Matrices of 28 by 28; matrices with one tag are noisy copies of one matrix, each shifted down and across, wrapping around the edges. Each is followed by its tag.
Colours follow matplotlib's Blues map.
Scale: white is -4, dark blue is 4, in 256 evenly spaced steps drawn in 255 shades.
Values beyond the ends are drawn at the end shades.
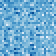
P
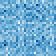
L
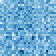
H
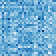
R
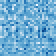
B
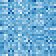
R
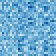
P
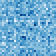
H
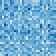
L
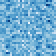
P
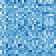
L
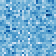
P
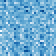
P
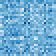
R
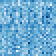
B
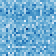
L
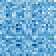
P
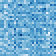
R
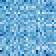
L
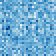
B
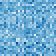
L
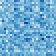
P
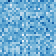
L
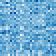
R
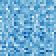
P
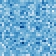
P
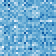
R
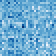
H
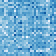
R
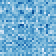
H
